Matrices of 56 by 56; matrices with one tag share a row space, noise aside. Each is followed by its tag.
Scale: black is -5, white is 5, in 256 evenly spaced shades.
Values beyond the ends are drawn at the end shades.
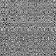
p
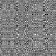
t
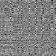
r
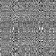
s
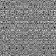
p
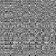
r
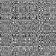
s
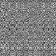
p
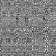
t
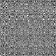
p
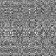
r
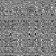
r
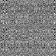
p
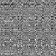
r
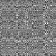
t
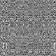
p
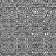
t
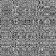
s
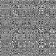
s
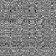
r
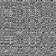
r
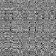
r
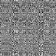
s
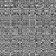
r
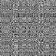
s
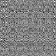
p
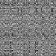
r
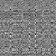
r
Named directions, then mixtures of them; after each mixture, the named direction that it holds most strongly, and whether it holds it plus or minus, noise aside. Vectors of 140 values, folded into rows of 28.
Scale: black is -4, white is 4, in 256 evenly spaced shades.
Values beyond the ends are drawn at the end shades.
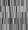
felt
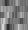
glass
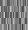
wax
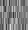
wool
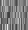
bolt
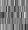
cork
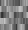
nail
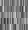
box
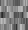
nail, plus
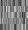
cork, minus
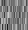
bolt, minus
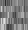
glass, plus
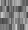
nail, minus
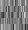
cork, plus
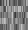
nail, plus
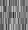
wool, plus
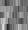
glass, plus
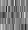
cork, plus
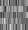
wool, plus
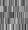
wool, plus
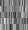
box, minus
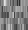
nail, plus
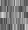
nail, minus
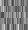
box, plus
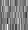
bolt, plus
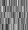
wool, plus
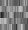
nail, plus
